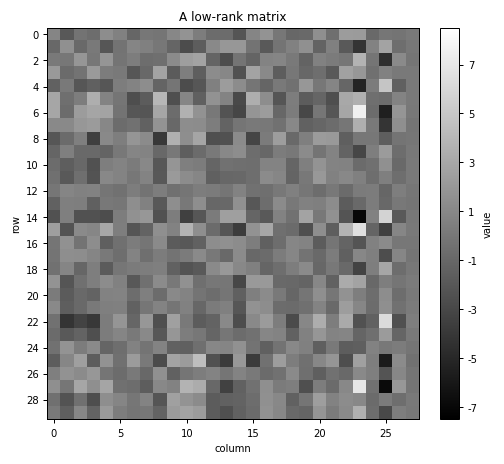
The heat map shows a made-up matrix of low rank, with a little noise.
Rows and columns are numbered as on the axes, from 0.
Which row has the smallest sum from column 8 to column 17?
14
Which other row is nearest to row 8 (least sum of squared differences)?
13
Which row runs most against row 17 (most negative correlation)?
22
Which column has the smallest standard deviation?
27
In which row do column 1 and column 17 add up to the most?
25
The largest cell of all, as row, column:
6, 23
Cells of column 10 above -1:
23
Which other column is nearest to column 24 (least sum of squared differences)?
18
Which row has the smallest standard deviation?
12
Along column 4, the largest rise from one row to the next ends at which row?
15
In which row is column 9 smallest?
5
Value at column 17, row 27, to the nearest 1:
0
